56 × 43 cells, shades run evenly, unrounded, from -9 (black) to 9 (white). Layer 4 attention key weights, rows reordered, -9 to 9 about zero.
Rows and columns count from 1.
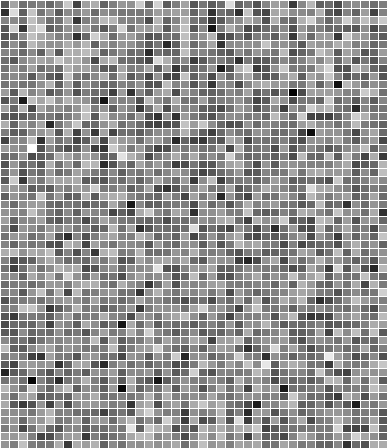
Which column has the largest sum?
8
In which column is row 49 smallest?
14
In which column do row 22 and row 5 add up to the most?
39
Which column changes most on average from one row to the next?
40
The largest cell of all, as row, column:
19, 4
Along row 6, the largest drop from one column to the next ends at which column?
25
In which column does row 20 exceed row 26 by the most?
15
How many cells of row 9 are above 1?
17
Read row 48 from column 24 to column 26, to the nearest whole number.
1 0 -2
